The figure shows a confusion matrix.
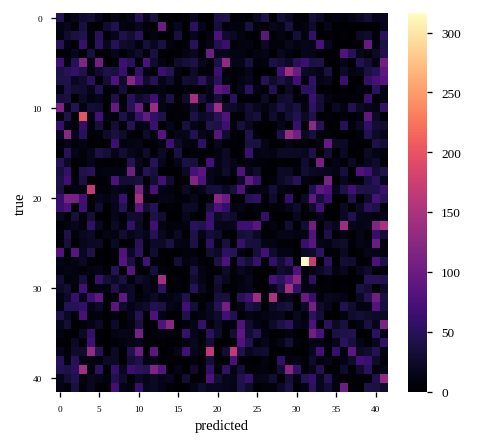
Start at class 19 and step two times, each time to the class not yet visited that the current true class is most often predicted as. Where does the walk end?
36
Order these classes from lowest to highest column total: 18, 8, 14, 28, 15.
15, 14, 18, 28, 8
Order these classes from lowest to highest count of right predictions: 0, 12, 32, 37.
0, 12, 37, 32
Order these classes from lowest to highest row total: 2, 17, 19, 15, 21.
15, 2, 21, 17, 19
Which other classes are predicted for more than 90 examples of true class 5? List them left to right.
3, 21, 41
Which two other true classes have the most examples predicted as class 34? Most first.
18, 14
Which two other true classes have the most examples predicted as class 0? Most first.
10, 26
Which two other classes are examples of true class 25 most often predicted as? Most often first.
40, 32
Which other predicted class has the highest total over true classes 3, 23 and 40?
41
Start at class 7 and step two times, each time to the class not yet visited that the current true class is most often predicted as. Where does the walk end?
17
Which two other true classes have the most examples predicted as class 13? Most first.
29, 1
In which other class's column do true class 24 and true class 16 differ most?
33
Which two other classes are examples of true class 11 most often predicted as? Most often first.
3, 39
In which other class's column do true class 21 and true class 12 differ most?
32
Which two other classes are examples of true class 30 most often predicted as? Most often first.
29, 3
